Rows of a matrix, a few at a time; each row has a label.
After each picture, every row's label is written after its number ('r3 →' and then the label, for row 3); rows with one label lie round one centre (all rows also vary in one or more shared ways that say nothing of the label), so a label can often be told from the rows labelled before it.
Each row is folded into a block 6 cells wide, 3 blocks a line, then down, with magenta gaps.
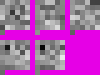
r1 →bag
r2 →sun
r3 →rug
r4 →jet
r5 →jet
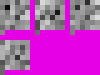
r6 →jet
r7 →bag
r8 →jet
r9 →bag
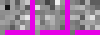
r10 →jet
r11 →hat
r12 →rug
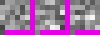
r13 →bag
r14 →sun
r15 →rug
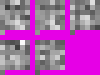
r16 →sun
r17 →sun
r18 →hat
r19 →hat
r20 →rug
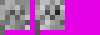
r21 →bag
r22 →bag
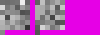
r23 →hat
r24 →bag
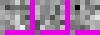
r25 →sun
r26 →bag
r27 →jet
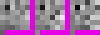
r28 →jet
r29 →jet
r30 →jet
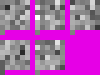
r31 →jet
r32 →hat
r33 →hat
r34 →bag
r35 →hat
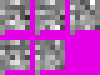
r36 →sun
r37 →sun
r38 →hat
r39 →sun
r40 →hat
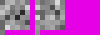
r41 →bag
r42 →hat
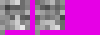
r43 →sun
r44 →sun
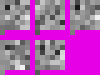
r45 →jet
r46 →bag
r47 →jet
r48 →sun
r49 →jet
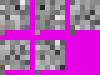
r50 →hat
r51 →jet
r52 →bag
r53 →bag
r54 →hat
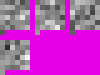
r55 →rug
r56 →sun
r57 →bag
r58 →jet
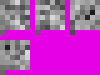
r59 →sun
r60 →rug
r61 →bag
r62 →jet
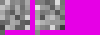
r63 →bag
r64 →hat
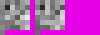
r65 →jet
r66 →jet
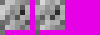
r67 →bag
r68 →bag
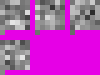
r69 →sun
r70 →hat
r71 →bag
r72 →rug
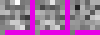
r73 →sun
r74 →sun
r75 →jet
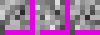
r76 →bag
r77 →hat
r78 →bag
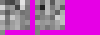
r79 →hat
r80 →jet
